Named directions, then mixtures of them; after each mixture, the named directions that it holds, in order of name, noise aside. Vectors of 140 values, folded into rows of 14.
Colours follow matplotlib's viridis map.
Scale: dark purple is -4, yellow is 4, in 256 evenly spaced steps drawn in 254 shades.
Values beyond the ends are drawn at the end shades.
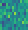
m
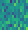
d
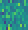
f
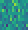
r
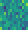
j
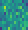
j.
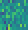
f.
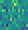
r.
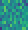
f, j.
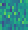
m.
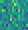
r.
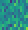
d.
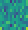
d, j.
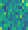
j.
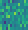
f, m.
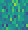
r.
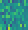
f.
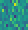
d, r.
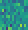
d, f.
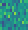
m.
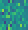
f.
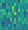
m, r.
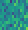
d.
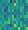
d.
